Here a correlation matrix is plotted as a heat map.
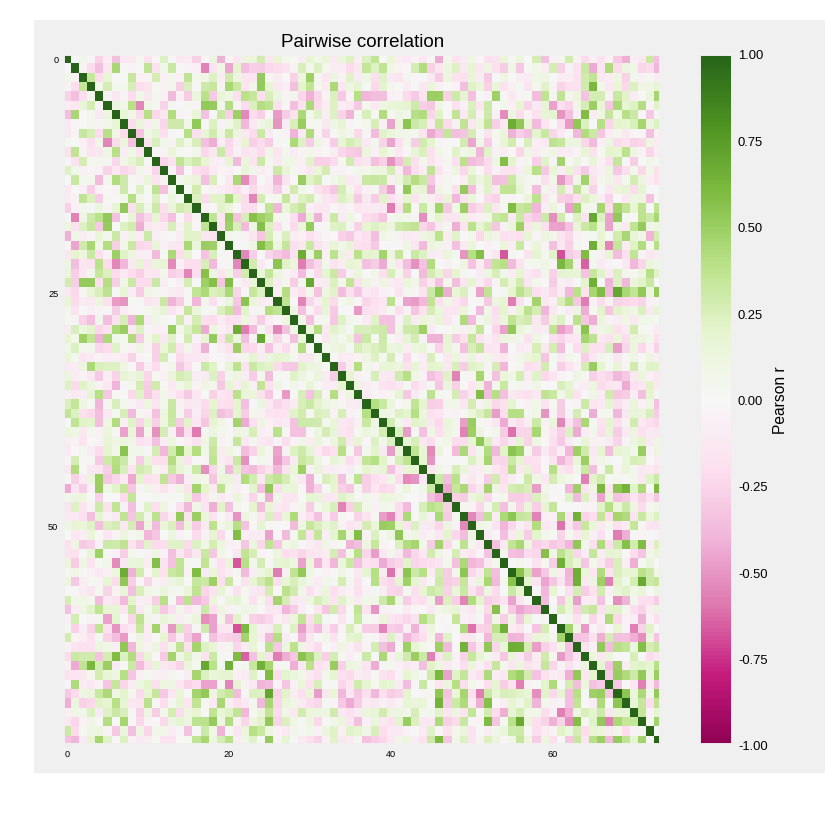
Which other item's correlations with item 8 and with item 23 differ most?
15
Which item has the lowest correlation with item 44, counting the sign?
17
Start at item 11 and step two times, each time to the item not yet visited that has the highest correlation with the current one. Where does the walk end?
61
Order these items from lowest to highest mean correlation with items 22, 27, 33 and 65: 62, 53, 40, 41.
41, 62, 40, 53
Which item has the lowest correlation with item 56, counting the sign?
67
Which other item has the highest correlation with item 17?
65
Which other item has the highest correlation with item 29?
21
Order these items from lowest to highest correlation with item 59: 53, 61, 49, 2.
49, 2, 61, 53
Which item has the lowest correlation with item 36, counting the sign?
27
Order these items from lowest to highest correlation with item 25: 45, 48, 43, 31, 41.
31, 41, 43, 48, 45
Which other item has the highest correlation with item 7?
55
